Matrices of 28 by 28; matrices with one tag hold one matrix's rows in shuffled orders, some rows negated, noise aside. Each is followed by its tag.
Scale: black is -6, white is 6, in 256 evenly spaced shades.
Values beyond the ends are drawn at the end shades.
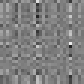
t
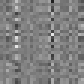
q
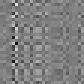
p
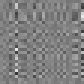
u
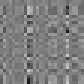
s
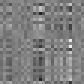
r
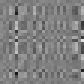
u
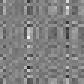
s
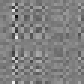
p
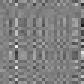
u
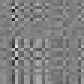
p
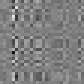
p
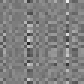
s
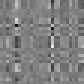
q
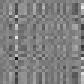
u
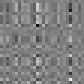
t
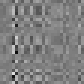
p
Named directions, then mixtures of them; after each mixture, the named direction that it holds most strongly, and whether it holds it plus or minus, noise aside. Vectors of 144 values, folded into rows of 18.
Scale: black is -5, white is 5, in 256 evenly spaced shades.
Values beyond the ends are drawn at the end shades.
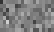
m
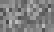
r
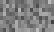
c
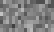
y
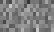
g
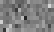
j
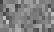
m, plus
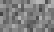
y, minus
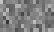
m, minus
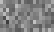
m, minus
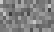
m, minus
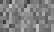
g, plus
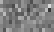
r, minus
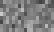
y, plus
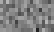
c, minus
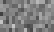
y, minus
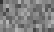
m, plus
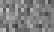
c, minus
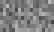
c, plus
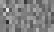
m, minus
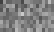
c, plus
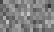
m, plus
